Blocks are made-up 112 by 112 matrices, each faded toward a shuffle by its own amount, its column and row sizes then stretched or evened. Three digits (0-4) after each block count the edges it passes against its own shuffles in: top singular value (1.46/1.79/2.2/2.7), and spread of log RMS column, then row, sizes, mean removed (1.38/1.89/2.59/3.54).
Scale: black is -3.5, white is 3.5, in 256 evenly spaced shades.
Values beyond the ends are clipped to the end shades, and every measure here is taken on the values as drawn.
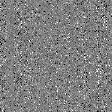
0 3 0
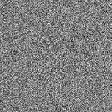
3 1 0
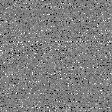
1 0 3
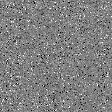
0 1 1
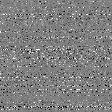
1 0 4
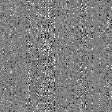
3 4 0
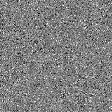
2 0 0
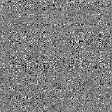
2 3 3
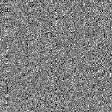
3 3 0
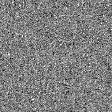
1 0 1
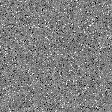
0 0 0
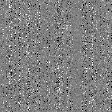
0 4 0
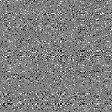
4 1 3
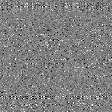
3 0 3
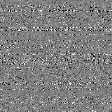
1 1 4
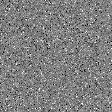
0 1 1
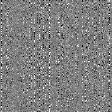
3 4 1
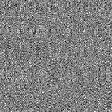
3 1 0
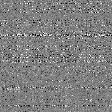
2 0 4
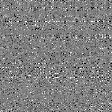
3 1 3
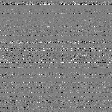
1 1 4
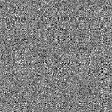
3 2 2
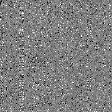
2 3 1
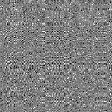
4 2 2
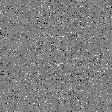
0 1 2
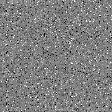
1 2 0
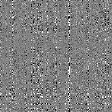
2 4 3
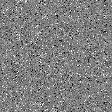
1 2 0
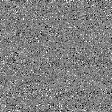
1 0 2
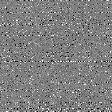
3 1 3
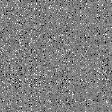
1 3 2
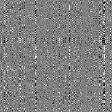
4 4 2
